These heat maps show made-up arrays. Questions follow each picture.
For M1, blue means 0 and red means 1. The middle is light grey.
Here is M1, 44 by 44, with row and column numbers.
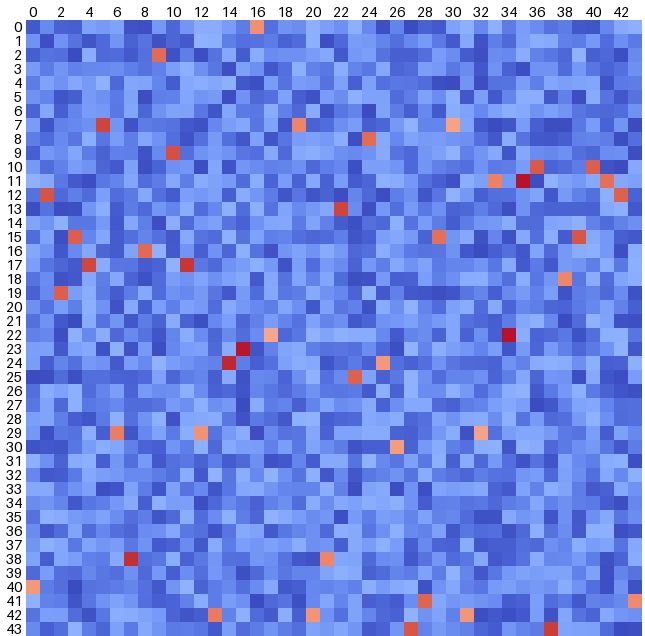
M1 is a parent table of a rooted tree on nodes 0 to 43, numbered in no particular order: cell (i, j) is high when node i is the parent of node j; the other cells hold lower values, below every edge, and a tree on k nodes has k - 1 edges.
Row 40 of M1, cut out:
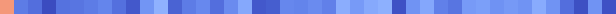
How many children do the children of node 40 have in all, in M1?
1
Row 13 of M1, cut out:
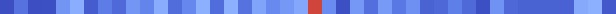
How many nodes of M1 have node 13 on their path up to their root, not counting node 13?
12
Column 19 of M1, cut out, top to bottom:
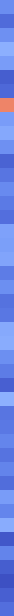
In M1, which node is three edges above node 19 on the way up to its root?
18
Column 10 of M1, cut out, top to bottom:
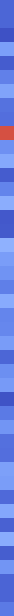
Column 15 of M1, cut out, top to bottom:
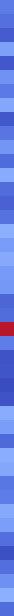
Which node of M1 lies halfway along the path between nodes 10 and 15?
8
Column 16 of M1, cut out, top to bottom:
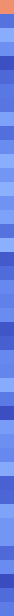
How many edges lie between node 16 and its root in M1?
9
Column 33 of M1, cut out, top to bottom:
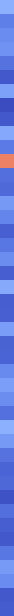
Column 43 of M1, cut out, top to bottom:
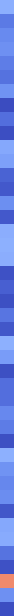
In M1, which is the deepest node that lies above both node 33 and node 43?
11
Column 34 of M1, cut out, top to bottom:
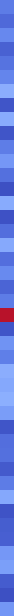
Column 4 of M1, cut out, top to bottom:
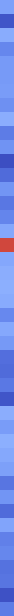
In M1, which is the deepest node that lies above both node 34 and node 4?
22
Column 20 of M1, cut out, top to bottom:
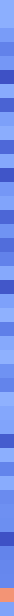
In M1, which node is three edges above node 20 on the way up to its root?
29
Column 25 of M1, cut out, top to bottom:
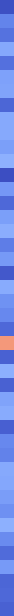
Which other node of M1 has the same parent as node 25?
14
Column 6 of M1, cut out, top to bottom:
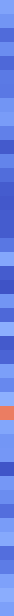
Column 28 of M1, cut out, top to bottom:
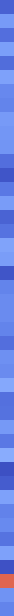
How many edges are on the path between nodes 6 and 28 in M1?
9
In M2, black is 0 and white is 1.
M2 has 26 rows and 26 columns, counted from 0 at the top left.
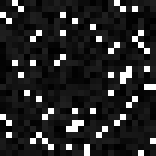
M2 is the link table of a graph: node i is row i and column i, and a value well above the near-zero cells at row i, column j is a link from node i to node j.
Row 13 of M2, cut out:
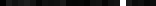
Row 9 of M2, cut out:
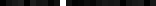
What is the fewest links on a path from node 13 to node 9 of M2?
6
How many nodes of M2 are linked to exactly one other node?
4
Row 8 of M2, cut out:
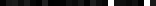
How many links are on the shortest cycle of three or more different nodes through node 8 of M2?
6
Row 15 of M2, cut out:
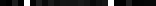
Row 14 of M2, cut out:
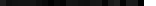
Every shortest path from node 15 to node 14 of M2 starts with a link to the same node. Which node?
node 18
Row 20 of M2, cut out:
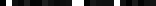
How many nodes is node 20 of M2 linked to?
4
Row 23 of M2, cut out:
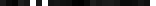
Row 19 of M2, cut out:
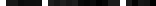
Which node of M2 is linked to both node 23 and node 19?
node 7
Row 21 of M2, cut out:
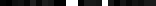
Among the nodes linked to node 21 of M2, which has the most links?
node 12
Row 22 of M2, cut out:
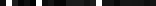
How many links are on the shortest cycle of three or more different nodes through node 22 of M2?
3
